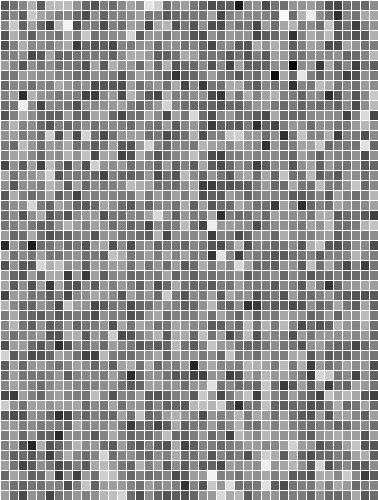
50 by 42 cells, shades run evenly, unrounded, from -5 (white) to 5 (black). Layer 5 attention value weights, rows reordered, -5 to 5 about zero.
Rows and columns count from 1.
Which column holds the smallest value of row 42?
16
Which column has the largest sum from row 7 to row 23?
25
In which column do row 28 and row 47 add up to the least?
30
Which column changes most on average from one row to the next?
24
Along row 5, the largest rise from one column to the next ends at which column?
9
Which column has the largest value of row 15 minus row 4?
15
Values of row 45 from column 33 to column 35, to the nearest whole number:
-3 -1 -1
